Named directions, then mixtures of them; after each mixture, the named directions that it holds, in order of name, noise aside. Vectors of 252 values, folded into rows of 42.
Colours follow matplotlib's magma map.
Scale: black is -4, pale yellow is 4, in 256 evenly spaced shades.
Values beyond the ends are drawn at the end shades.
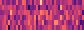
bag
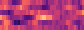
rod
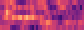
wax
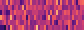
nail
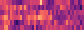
bag, rod, wax.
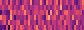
bag, nail.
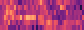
bag, wax.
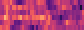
rod, wax.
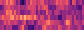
nail, wax.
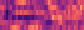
wax.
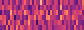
bag, nail.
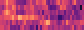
wax.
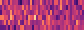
bag, nail, wax.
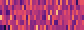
nail.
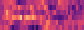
wax.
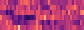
bag, rod, wax.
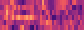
wax.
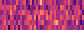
bag.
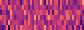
bag, nail.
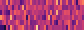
nail.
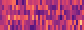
bag, wax.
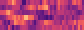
bag, rod, wax.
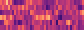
nail, rod, wax.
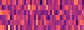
bag, nail.
